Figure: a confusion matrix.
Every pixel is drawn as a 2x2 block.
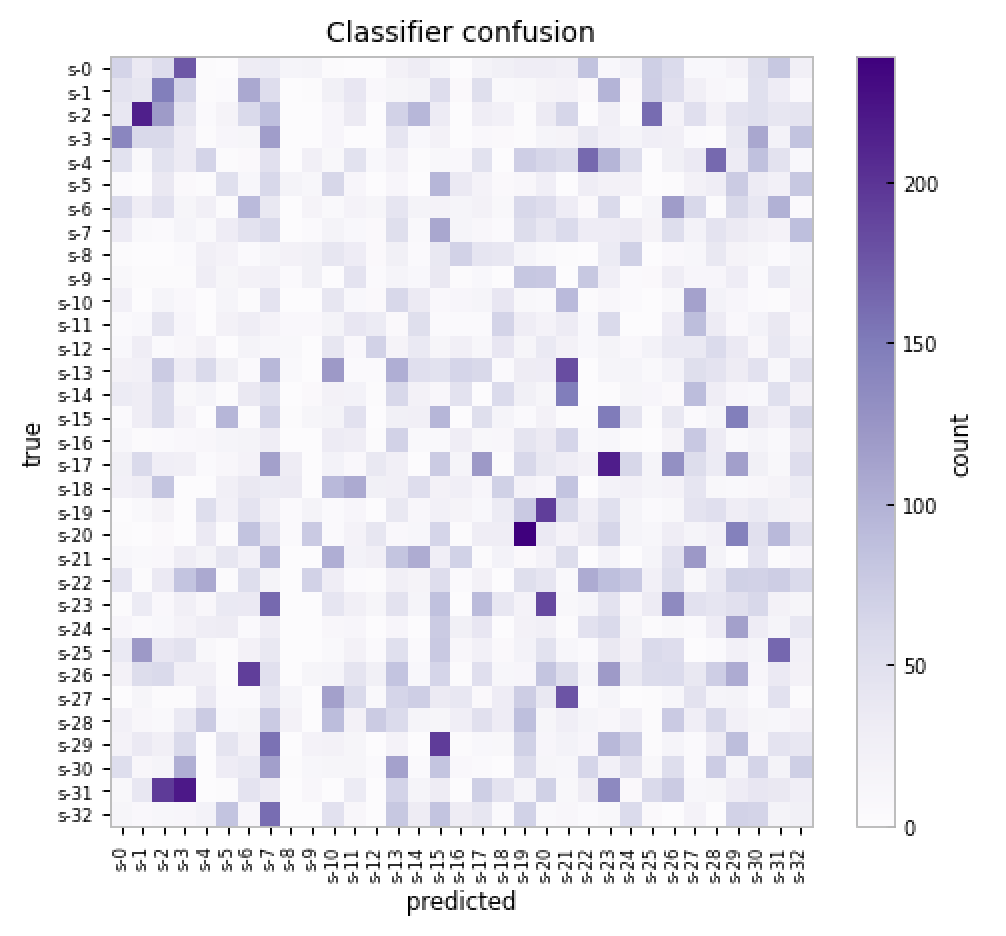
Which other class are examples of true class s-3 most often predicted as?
s-0
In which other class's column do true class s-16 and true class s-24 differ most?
s-29
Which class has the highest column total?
s-7
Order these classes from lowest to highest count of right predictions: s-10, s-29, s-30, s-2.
s-10, s-30, s-29, s-2
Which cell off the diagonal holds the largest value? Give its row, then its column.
s-20, s-19
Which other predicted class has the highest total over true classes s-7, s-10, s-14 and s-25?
s-21
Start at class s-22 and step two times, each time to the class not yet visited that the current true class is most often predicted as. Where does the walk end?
s-28
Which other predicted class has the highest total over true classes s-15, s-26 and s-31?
s-23
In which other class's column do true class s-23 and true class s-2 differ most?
s-1
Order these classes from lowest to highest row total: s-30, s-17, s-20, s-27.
s-27, s-30, s-20, s-17
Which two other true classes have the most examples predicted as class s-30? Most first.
s-3, s-4
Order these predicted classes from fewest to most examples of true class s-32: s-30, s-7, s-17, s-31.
s-31, s-17, s-30, s-7
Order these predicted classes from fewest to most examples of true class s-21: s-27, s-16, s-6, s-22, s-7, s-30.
s-22, s-6, s-30, s-16, s-7, s-27
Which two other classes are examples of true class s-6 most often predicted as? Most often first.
s-26, s-31
